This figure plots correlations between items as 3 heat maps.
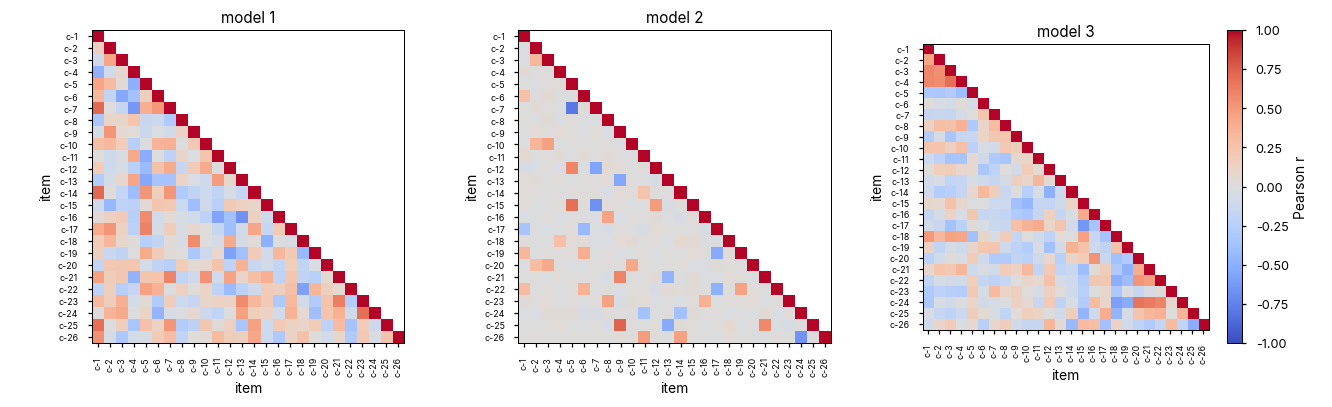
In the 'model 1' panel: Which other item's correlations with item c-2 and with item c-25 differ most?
c-9
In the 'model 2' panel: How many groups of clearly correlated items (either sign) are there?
7
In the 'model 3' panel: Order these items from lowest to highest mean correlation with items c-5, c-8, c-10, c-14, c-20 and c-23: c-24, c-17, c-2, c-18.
c-18, c-2, c-17, c-24
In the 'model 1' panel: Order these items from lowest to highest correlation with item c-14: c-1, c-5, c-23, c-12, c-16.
c-12, c-16, c-23, c-5, c-1
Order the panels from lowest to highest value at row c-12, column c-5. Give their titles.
model 1, model 3, model 2
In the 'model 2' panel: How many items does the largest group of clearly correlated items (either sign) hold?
5
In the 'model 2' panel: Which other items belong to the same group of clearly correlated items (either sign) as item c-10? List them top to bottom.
c-2, c-3, c-20
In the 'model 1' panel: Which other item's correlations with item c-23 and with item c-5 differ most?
c-13
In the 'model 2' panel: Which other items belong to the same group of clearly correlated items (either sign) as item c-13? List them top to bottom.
c-9, c-21, c-25
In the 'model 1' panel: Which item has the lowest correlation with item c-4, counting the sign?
c-7
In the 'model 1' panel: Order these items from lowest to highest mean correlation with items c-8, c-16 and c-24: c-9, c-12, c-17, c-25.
c-12, c-25, c-9, c-17
